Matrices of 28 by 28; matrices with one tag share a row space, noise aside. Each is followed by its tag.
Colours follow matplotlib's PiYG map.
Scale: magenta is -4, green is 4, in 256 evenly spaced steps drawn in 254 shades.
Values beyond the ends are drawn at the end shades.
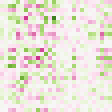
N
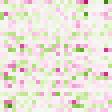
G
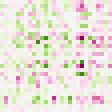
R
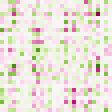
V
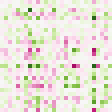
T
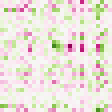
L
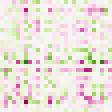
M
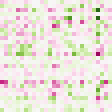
L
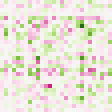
R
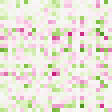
L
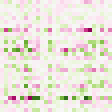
M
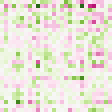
R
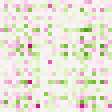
M
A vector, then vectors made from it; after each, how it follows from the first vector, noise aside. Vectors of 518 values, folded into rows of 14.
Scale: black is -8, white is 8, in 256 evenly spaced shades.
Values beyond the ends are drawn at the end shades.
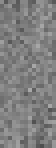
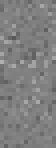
wrapped around, negated, partly zeroed.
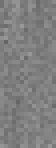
reversed, negated, shrunk.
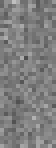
reversed, negated.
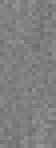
negated, shrunk.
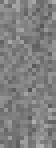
negated.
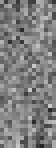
scaled up.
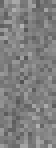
reversed, negated.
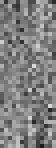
scaled up.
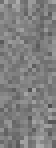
negated.
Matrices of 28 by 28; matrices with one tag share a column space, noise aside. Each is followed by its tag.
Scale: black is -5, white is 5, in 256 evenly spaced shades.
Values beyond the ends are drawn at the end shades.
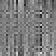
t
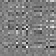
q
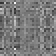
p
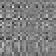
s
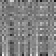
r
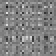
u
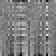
r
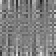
t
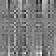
t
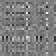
u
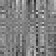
t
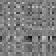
u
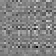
q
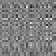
s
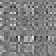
u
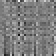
r
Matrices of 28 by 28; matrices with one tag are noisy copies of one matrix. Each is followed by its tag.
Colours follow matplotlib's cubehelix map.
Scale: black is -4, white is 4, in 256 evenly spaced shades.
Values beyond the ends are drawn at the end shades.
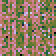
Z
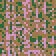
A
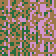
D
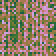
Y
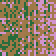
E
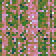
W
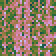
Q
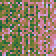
E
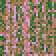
A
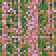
W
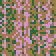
Q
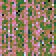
Z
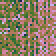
E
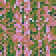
Q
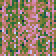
W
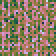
Y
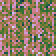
Z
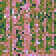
A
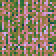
Y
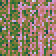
D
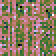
Z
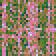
W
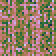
Z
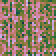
Z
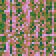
A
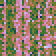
Q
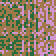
E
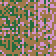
E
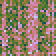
W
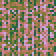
Y
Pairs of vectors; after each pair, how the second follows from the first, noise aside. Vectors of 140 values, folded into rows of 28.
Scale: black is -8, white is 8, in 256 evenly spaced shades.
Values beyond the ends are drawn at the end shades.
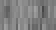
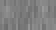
negated, shrunk.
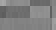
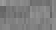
shrunk.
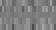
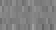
negated, shrunk.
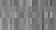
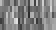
wrapped around, scaled up.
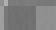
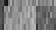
negated, scaled up.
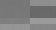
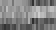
negated, scaled up.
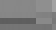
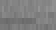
shrunk.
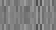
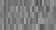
sign-scrambled.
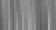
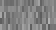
sign-scrambled.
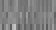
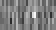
wrapped around, scaled up.
